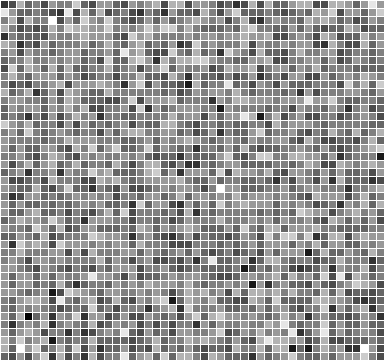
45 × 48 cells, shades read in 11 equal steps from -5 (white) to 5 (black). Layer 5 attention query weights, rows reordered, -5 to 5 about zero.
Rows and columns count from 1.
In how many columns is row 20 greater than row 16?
16
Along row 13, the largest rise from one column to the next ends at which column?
18
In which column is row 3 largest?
33
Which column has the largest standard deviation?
7
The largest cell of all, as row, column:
40, 4
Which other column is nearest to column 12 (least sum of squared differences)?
6
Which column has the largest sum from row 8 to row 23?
8
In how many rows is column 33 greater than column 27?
15
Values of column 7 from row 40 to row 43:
3 3 0 4
